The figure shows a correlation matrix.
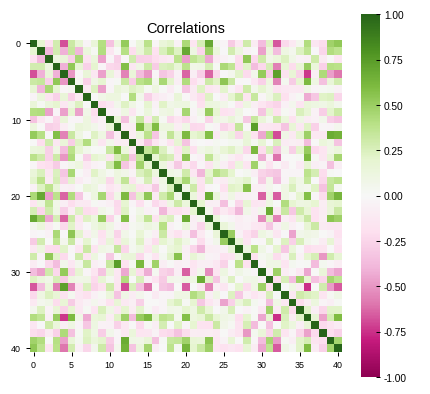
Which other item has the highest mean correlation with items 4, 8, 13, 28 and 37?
2
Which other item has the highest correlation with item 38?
4
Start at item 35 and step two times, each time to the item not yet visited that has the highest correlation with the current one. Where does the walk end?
22
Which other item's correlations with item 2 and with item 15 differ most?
20
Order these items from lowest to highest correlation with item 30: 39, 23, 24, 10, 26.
23, 39, 24, 26, 10
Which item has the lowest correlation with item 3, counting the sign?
32
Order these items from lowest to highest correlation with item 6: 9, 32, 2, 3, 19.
9, 32, 19, 3, 2
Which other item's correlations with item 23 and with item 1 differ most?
0
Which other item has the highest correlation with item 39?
12
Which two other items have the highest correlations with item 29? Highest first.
11, 14
